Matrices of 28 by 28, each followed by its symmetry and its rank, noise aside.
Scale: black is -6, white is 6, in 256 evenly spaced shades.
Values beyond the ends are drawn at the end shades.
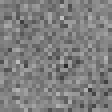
symmetric, rank six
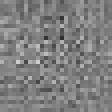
antisymmetric, rank four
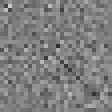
symmetric, rank six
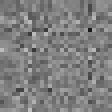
no symmetry, rank five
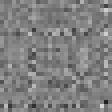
antisymmetric, rank six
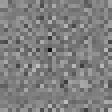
symmetric, rank four
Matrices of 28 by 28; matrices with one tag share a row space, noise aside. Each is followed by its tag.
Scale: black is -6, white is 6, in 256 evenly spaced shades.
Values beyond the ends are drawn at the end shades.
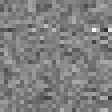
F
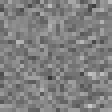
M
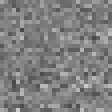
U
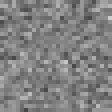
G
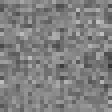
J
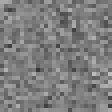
F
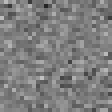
F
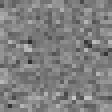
G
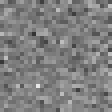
F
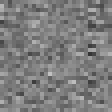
M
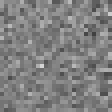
F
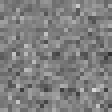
U
